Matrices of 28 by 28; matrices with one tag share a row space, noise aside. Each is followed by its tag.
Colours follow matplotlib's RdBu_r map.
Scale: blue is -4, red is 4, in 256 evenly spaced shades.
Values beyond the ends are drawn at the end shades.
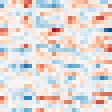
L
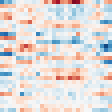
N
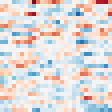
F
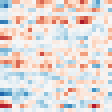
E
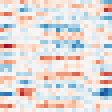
N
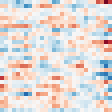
L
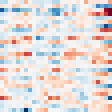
L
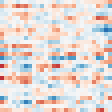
L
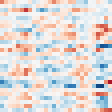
L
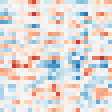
F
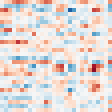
E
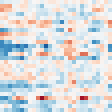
E
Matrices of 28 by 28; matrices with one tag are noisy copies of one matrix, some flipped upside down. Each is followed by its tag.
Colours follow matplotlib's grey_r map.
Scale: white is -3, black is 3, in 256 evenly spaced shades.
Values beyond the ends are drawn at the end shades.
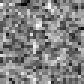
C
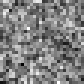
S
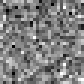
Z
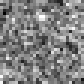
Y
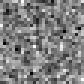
Z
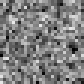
Y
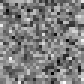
Z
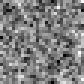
Z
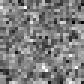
Y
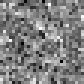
C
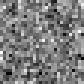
Z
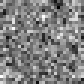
Y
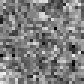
Y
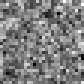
Z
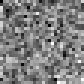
Z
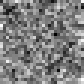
Z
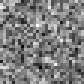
C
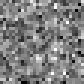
C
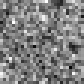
Y
